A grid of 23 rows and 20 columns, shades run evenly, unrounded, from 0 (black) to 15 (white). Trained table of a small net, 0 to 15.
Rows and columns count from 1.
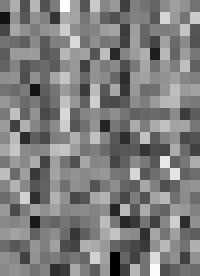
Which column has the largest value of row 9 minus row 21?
7
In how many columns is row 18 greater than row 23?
14
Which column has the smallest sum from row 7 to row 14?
13
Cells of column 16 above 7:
10
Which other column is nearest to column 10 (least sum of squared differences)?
18
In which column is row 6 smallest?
9
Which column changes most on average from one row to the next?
17
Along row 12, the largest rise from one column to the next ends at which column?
15
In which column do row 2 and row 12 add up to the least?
3
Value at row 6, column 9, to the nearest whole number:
4
